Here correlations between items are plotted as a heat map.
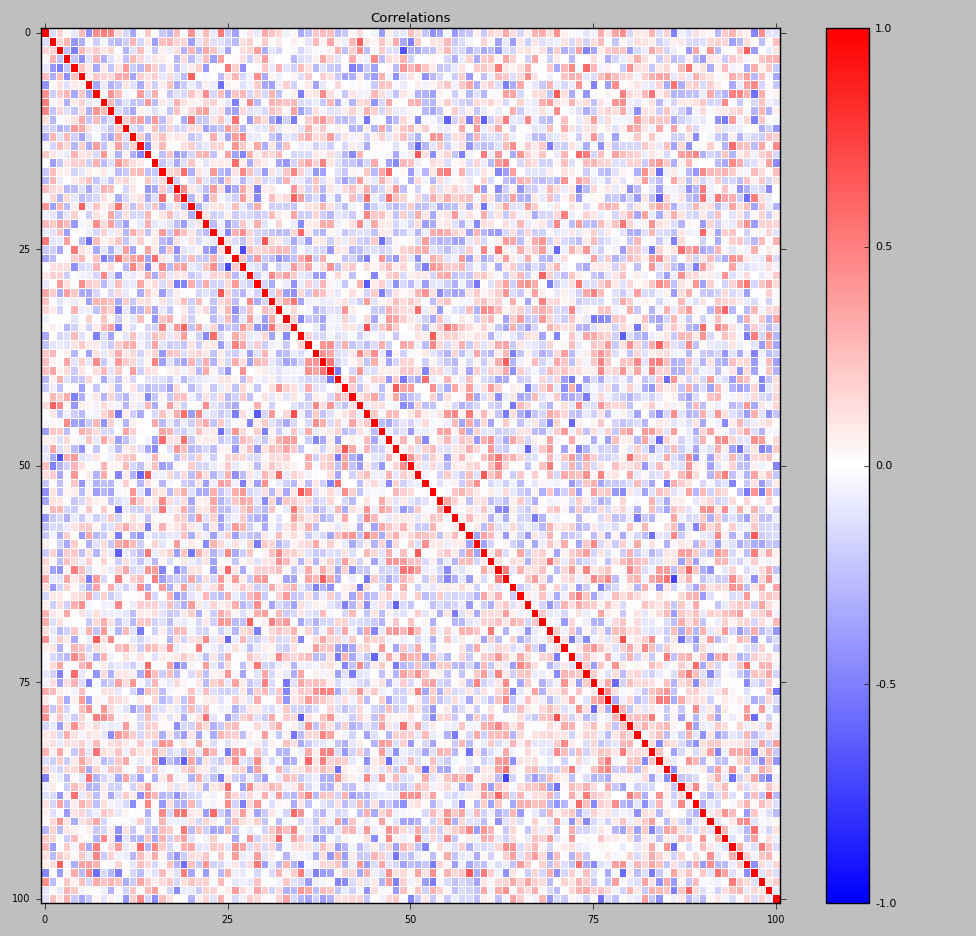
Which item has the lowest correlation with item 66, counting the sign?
48
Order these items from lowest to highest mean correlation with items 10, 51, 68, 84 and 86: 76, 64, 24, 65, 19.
19, 64, 24, 76, 65
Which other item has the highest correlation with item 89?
73
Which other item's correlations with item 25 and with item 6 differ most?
87
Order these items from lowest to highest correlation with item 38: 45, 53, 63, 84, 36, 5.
53, 5, 45, 36, 84, 63
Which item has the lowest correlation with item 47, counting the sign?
84
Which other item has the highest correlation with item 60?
51
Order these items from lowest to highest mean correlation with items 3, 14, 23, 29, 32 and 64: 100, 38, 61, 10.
10, 38, 61, 100
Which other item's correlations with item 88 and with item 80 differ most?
82
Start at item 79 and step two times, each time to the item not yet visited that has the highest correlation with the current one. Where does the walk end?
7
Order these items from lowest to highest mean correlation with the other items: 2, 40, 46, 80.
40, 2, 46, 80
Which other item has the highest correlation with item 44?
34
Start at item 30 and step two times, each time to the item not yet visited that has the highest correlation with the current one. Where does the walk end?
0
